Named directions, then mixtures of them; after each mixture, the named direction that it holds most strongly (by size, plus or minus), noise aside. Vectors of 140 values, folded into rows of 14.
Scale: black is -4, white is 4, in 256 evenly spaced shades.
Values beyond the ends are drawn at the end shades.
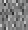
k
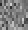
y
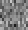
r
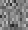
r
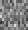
r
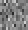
k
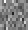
k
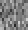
r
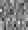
r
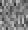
y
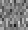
r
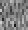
r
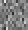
k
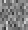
k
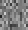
r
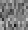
r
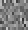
r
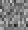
r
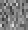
k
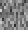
r
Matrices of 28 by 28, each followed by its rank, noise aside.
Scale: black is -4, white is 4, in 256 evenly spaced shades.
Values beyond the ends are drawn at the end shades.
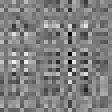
two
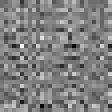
three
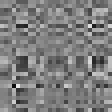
two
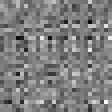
four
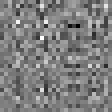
four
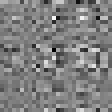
three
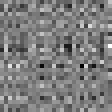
three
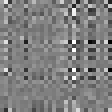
two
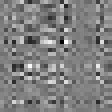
two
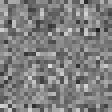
six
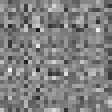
four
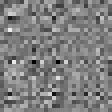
four
